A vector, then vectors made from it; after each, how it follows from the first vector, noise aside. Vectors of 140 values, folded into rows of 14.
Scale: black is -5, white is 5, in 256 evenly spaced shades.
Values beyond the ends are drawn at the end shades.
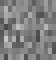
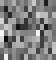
negated, scaled up.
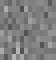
wrapped around, negated, partly zeroed.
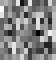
reversed, negated, scaled up.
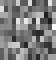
reversed, negated, scaled up.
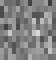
reversed.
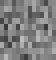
sign-scrambled.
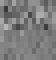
negated, partly zeroed.
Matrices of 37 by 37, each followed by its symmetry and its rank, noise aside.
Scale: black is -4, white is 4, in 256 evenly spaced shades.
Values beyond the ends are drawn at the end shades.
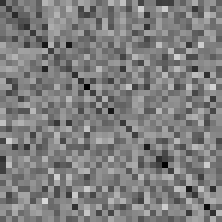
symmetric, rank eight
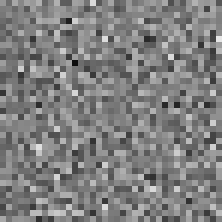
antisymmetric, rank eight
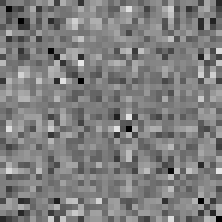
symmetric, rank four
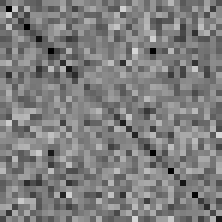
symmetric, rank six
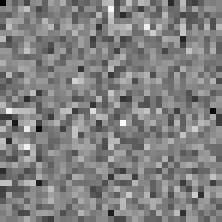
symmetric, rank eight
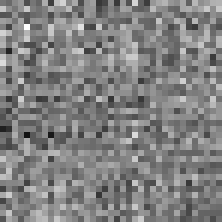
no symmetry, rank six
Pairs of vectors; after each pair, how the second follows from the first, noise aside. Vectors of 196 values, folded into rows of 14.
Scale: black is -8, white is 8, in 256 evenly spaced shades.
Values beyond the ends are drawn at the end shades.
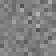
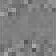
reversed, partly zeroed.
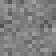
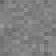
reversed, shrunk.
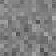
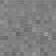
shrunk.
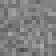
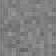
shrunk.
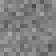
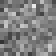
negated, scaled up.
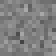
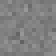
shrunk.
